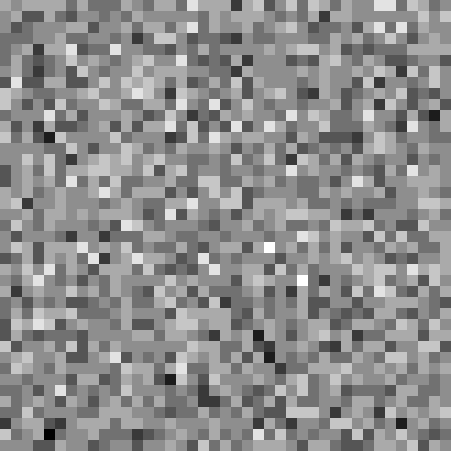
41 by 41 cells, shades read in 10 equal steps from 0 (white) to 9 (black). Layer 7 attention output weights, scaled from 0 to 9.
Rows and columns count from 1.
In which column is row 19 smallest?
18
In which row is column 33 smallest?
17
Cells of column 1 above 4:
17
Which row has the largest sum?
28
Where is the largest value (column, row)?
5, 40
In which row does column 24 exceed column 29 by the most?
31
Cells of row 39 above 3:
27
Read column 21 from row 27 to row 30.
5 7 3 3
